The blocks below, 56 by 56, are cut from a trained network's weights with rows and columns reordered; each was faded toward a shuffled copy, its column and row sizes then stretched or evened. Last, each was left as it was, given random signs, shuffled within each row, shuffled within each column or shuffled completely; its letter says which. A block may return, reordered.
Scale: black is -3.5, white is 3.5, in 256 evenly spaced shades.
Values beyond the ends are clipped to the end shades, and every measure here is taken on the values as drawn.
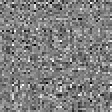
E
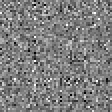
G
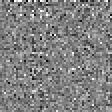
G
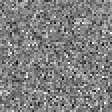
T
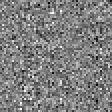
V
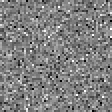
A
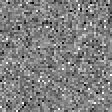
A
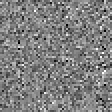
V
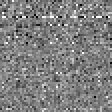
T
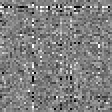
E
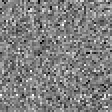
T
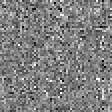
G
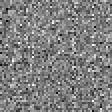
V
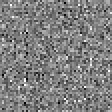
V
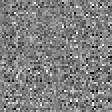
E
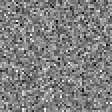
A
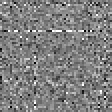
E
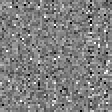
V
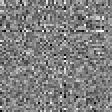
E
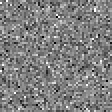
A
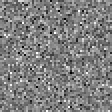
A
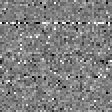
T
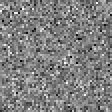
A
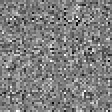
G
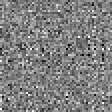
G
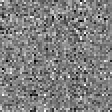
G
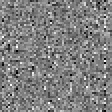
V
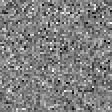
T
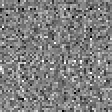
G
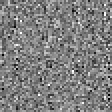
V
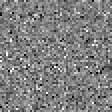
T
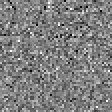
T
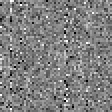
V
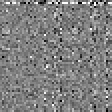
E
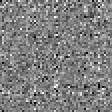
G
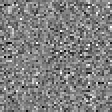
E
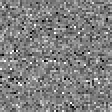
T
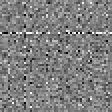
E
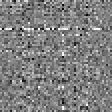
E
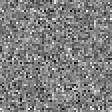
T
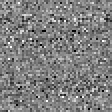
T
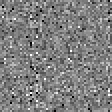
V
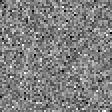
A
